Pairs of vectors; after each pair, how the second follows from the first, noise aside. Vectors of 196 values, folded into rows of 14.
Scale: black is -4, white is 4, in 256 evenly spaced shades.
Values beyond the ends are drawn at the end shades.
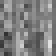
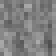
negated, shrunk.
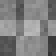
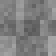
negated, shrunk.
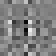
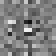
sign-scrambled.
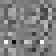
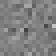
wrapped around, negated, shrunk.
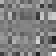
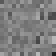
negated, shrunk.
